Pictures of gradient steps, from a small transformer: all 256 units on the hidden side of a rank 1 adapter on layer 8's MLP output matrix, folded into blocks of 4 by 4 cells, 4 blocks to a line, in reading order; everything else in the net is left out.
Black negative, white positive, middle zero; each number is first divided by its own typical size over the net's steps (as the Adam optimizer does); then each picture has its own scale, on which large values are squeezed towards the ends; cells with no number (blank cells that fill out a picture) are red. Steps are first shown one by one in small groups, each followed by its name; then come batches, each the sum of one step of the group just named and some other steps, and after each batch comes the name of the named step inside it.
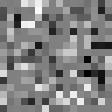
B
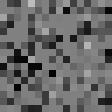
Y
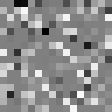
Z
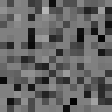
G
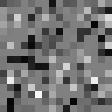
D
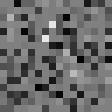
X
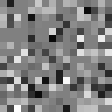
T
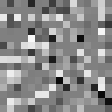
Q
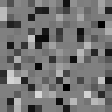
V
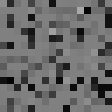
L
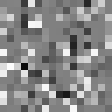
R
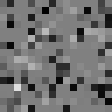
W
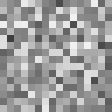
Q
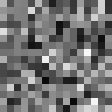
G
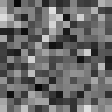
X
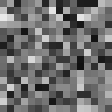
X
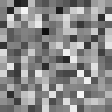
Z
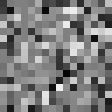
W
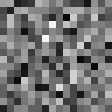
X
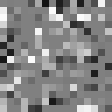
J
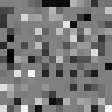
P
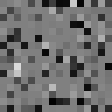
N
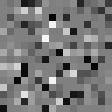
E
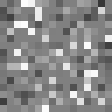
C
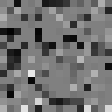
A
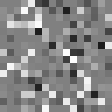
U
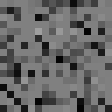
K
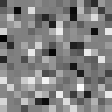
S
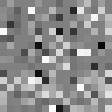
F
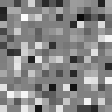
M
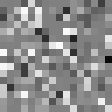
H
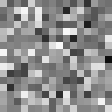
H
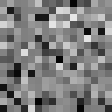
K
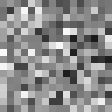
H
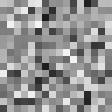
U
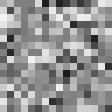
J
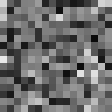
A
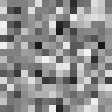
F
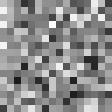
E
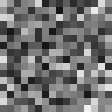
A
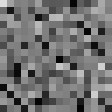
K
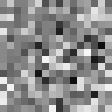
F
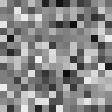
M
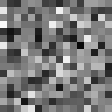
A
